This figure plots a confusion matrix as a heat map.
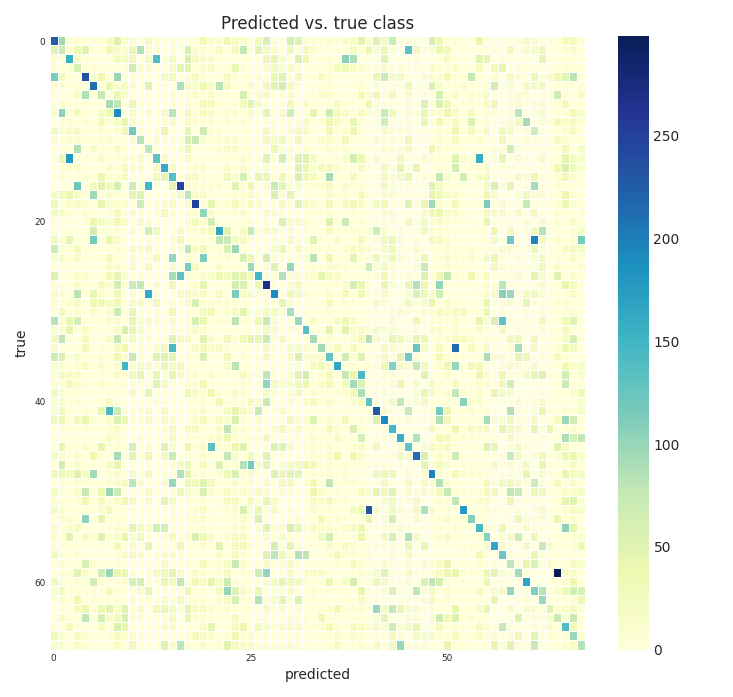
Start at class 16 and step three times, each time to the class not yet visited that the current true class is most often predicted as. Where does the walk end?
10
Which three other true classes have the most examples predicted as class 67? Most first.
22, 44, 61
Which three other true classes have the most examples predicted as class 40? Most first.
52, 33, 25
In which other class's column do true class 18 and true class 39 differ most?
55
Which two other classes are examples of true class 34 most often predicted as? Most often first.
51, 15
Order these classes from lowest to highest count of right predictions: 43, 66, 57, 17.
17, 66, 57, 43
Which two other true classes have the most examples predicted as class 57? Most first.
31, 28
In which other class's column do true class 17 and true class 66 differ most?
5
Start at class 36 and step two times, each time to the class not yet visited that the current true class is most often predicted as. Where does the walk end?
60
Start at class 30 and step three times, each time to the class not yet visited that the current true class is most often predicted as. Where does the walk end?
45
